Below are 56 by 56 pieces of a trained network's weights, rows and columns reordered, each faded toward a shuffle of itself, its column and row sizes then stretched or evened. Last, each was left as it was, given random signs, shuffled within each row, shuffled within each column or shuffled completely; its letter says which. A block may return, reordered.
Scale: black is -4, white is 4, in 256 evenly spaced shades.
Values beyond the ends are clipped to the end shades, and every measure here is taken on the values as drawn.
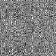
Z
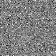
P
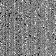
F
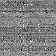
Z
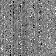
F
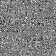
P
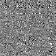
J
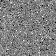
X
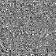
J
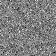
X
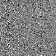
F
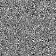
J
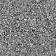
P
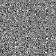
J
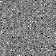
J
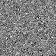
X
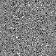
F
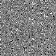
F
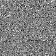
P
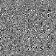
J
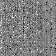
F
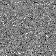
P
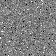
X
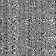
Z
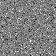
X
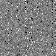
F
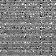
Z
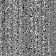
F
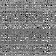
Z
